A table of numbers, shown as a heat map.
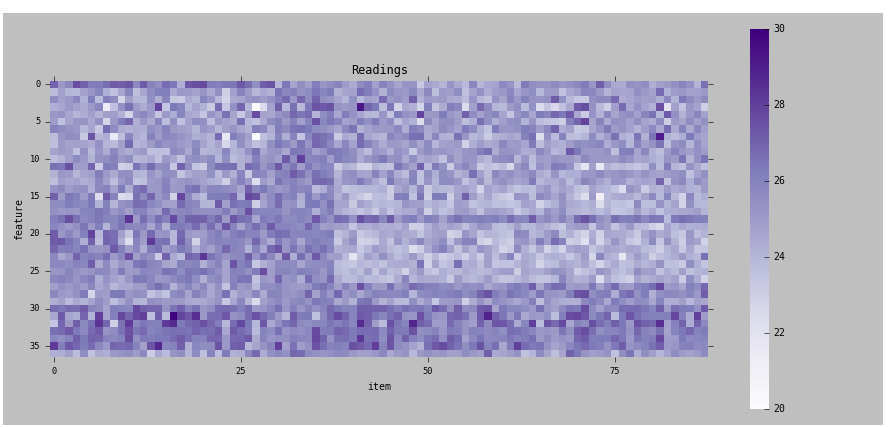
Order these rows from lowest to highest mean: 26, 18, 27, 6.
26, 6, 27, 18
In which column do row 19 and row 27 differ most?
81
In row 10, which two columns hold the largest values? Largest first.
33, 31
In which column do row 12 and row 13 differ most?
27
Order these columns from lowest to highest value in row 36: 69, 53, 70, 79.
53, 79, 70, 69
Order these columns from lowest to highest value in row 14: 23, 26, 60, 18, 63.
63, 60, 23, 18, 26
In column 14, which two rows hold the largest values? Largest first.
35, 3
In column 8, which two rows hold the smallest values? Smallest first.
7, 32
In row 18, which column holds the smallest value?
82
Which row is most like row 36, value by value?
9
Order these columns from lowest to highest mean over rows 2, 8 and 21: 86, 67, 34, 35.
86, 34, 67, 35
